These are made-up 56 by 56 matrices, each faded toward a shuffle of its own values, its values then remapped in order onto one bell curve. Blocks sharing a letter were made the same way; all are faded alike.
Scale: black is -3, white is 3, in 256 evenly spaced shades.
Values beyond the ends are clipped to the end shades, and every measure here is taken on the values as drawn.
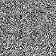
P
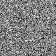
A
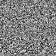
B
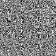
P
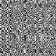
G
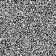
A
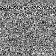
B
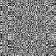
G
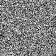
A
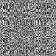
G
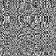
G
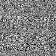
B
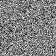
A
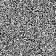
A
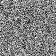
A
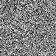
A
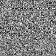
B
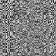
G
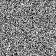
A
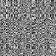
G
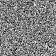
A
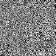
P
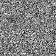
B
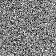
A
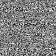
B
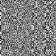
G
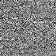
P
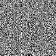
P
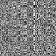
G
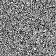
A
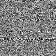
B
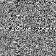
P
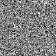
P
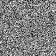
A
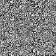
P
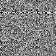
P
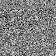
B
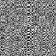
G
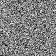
A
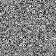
B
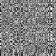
G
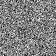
A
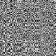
G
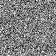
A
